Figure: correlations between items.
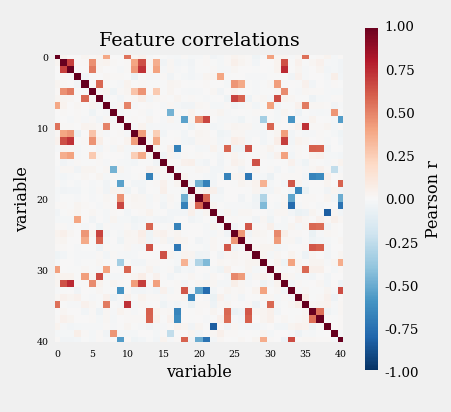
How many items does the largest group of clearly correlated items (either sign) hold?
7
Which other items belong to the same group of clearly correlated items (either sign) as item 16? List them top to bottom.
8, 39
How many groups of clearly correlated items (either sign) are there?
10
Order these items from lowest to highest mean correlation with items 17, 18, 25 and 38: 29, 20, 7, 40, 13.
13, 20, 7, 29, 40
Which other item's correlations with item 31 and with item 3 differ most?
6
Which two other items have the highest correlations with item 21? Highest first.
9, 20
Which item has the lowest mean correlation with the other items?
17
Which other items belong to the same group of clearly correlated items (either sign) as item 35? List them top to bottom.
0, 7, 10, 30
